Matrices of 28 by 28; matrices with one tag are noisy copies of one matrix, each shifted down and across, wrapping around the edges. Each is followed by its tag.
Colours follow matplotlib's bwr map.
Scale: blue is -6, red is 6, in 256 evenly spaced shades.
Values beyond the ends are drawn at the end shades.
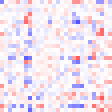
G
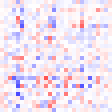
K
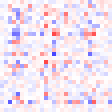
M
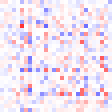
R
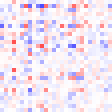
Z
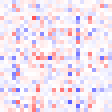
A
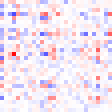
Z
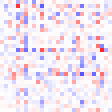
R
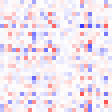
R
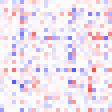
A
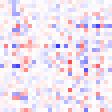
Z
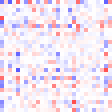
R
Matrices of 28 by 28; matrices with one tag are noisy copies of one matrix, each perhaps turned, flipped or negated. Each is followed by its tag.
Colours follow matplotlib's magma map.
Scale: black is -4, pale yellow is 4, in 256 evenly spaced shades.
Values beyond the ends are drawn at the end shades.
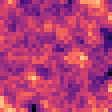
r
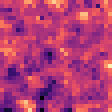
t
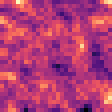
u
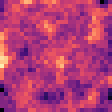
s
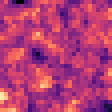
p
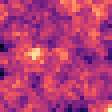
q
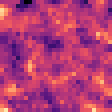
u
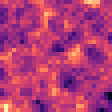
p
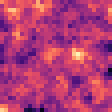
q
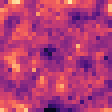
s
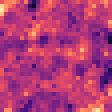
r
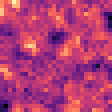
p
